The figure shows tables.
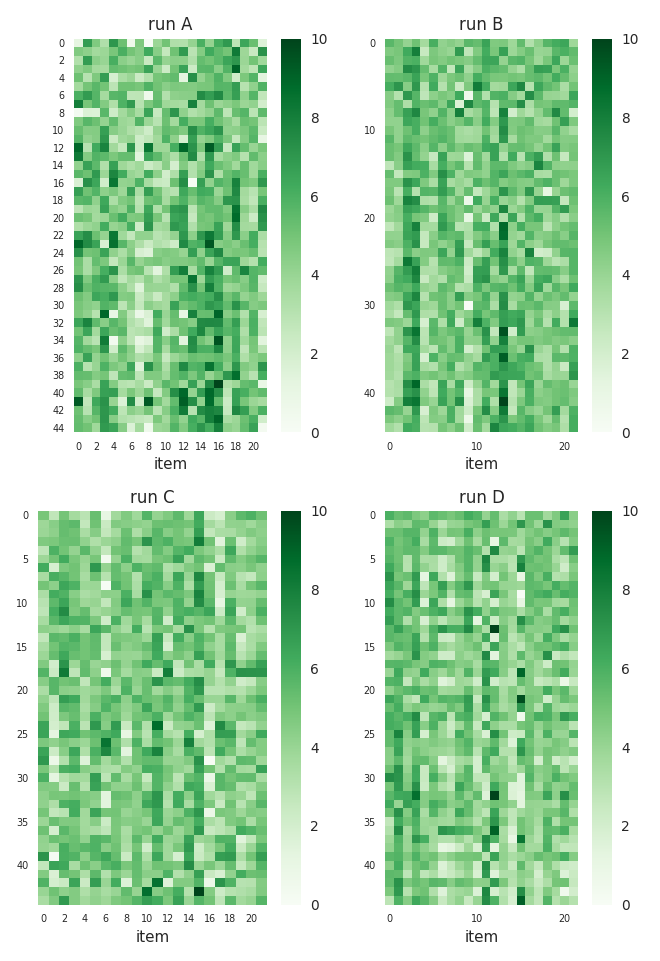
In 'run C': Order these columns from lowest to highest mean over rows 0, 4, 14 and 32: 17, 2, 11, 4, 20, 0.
17, 0, 20, 4, 2, 11
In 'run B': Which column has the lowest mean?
9
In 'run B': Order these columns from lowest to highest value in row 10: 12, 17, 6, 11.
12, 17, 11, 6
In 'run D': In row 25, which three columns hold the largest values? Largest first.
1, 12, 3
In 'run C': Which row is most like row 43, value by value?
9
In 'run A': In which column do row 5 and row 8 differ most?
2
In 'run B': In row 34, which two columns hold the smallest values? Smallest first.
4, 0
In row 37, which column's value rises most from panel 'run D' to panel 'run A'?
14
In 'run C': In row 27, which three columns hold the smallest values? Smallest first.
8, 1, 16
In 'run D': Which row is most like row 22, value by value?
27
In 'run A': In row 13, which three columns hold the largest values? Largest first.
0, 13, 15
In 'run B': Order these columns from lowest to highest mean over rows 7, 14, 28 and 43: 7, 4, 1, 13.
4, 1, 7, 13
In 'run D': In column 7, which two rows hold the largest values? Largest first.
36, 13
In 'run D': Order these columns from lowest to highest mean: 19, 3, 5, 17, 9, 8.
17, 19, 8, 5, 9, 3
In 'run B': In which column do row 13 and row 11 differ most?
13
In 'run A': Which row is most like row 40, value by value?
42
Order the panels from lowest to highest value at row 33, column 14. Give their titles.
run B, run C, run D, run A
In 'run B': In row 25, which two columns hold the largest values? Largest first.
2, 13
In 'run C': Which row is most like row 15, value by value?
14
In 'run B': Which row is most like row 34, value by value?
29
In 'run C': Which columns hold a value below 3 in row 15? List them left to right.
6, 12, 19
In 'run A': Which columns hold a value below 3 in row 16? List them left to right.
0, 3, 9, 10, 13
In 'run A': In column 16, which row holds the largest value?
39
